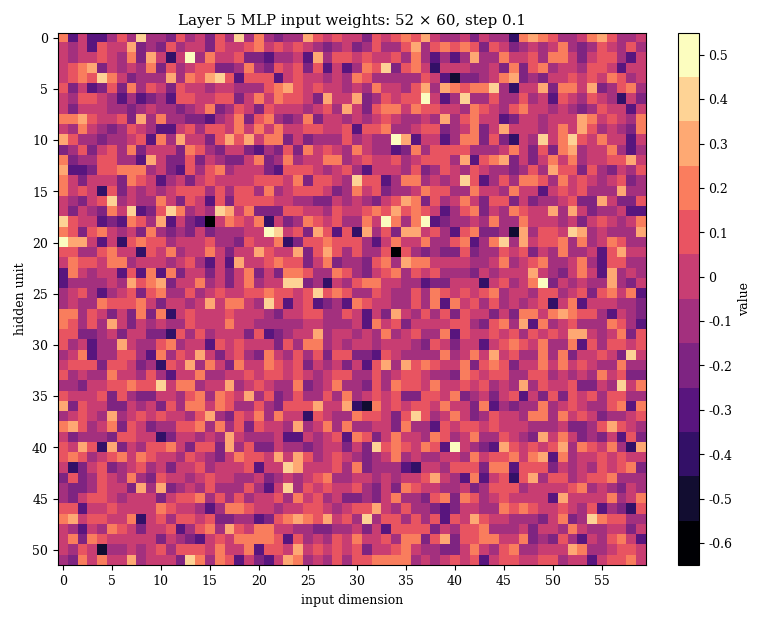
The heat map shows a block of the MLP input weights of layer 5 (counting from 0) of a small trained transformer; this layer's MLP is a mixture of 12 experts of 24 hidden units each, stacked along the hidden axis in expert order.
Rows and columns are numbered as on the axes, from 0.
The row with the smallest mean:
39
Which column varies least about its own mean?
28
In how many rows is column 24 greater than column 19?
22
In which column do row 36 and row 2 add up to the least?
58
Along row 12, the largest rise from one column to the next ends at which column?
9
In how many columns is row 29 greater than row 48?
27
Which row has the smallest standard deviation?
33
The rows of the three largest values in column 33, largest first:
18, 3, 32
